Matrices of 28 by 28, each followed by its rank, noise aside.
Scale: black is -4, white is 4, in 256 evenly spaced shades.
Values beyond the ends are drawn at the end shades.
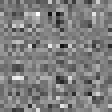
four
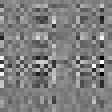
two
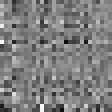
three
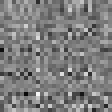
four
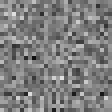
eight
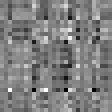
two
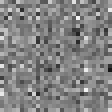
six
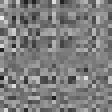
three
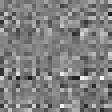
three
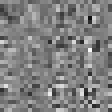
four
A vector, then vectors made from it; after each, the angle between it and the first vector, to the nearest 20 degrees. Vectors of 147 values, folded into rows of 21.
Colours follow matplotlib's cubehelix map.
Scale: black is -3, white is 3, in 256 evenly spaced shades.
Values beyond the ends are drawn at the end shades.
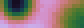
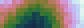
120 degrees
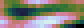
60 degrees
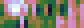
140 degrees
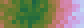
100 degrees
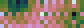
40 degrees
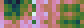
40 degrees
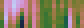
120 degrees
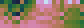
40 degrees
